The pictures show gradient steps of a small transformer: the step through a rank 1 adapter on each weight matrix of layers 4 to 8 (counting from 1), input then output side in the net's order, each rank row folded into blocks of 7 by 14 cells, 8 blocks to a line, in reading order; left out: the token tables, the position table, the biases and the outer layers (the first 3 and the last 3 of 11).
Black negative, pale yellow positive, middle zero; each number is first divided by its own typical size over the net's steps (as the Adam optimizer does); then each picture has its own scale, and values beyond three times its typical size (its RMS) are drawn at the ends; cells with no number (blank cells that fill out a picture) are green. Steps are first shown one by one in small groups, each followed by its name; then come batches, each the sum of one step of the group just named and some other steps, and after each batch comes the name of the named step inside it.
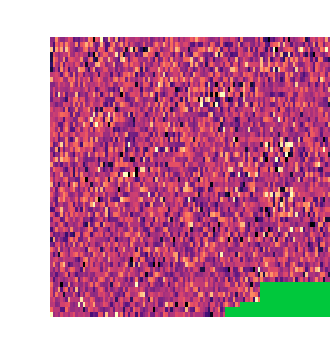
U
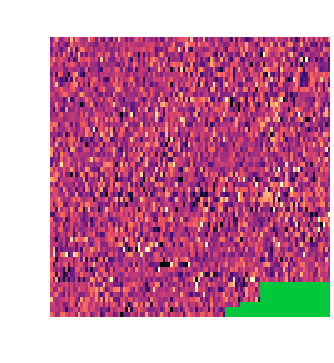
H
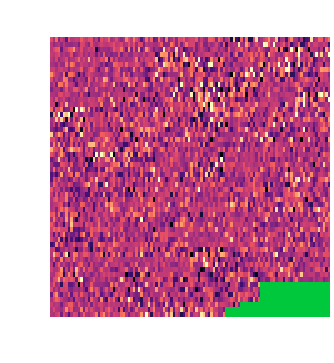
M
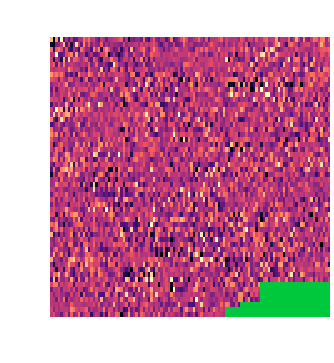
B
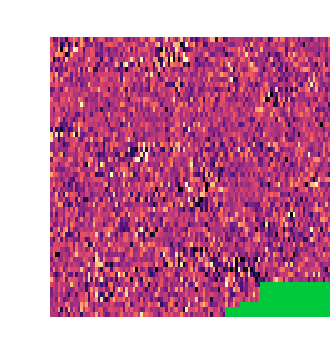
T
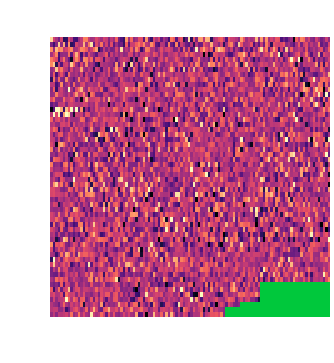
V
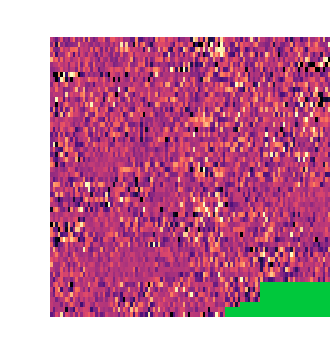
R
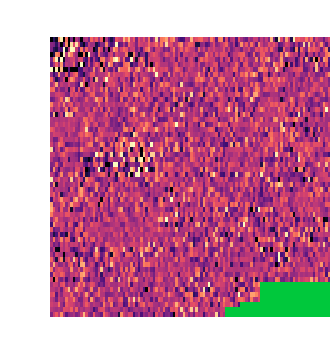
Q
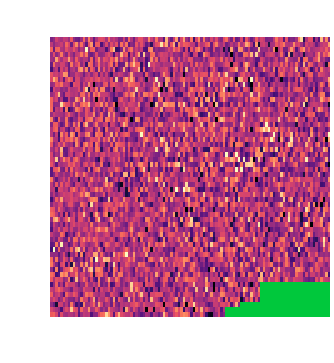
U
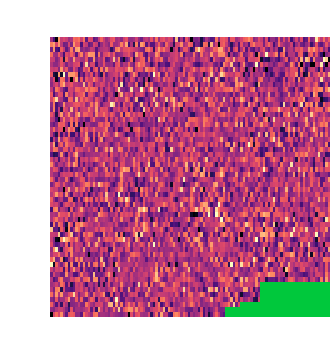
R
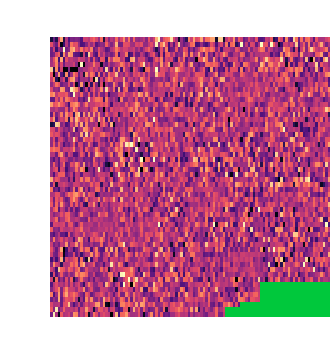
Q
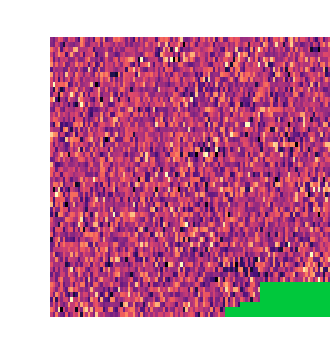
T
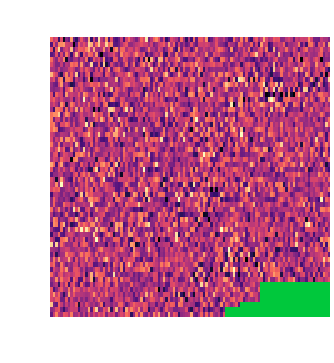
V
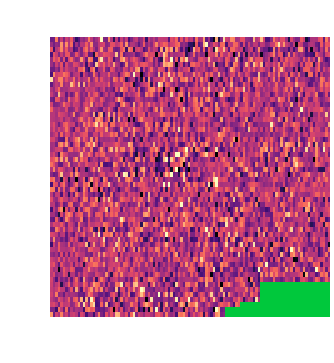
U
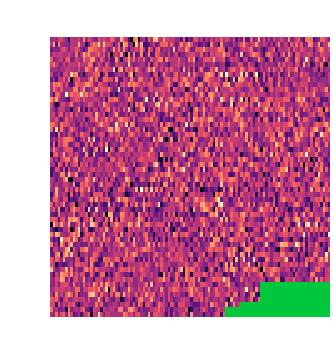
R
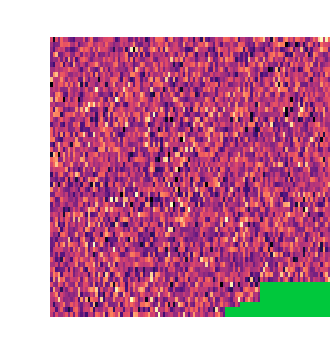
B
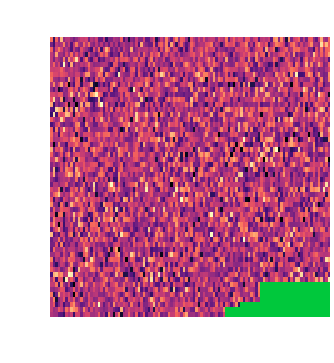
B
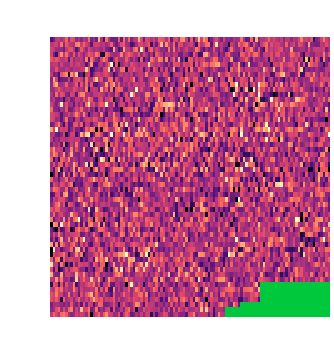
H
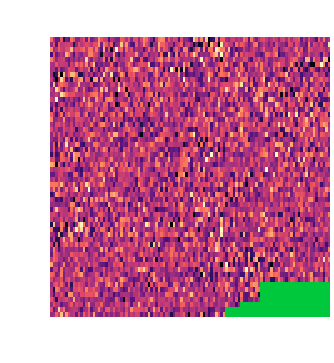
R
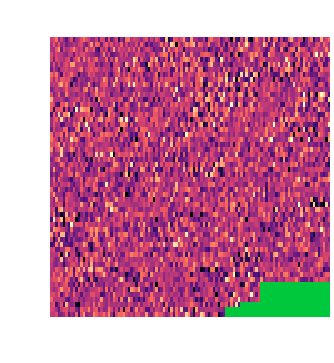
M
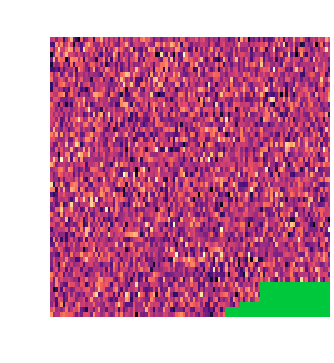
U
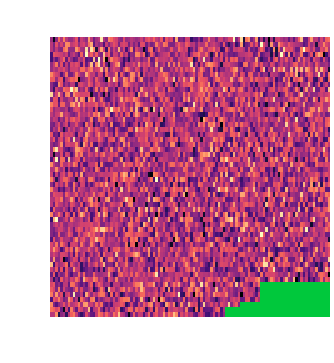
U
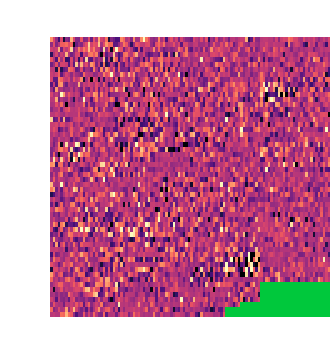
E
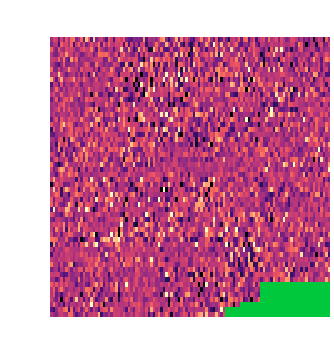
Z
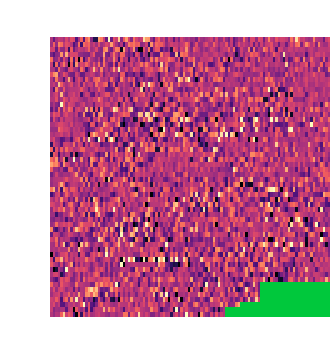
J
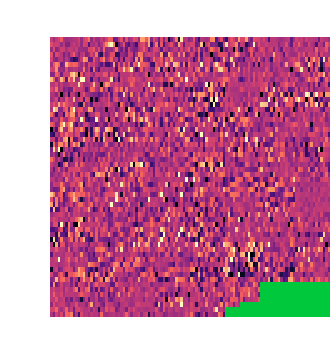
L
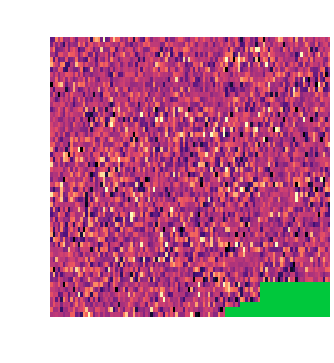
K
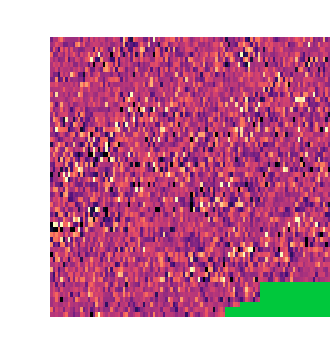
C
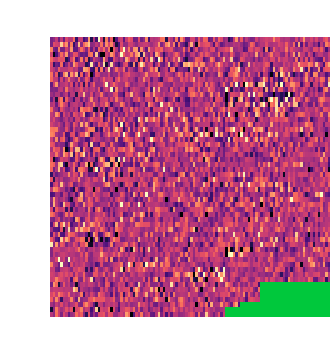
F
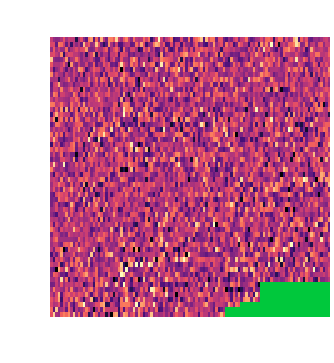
J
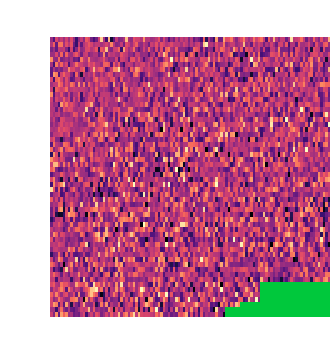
J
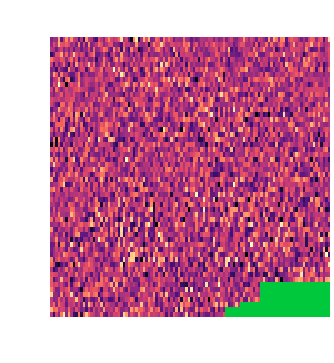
J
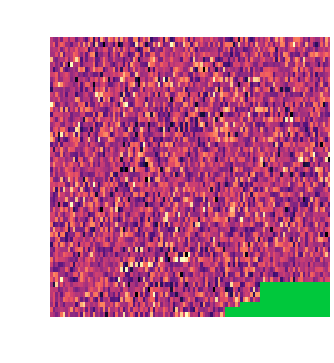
J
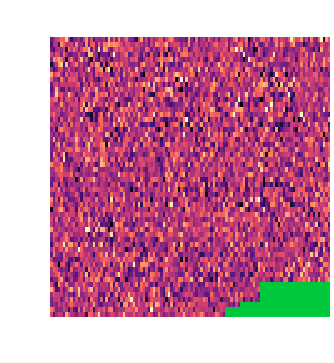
Z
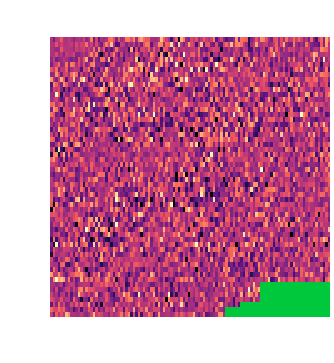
L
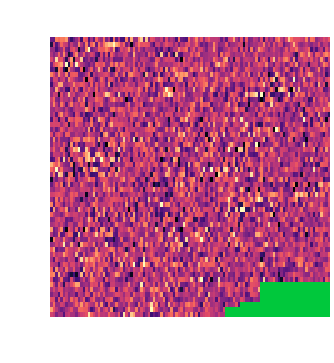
K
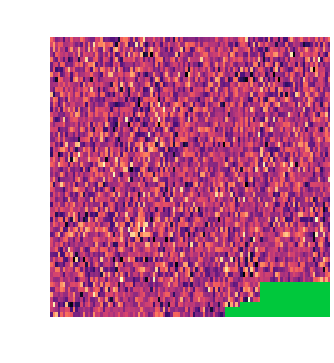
E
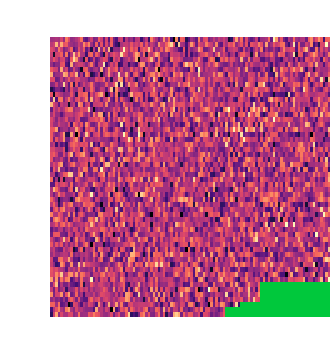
F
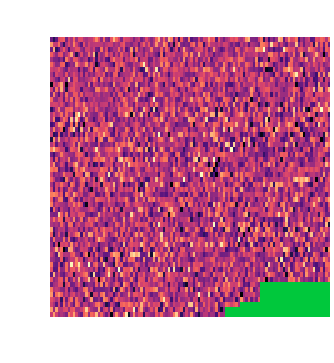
K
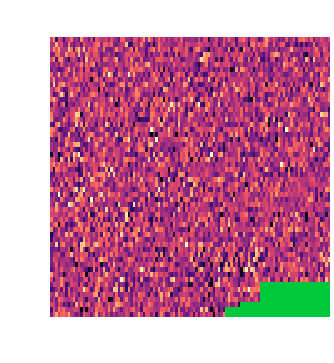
E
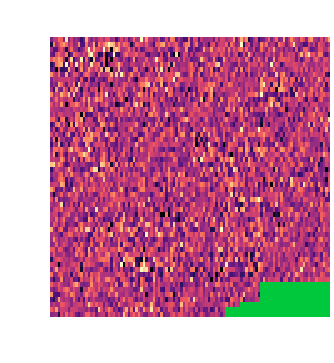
E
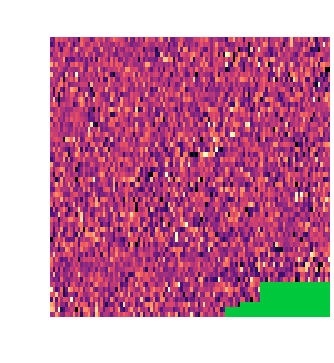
K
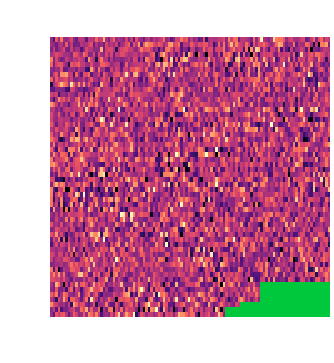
K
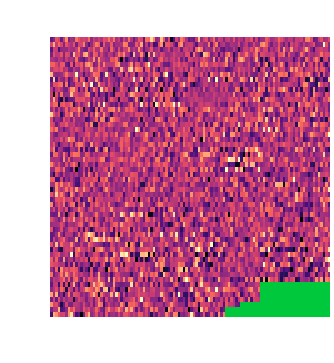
K
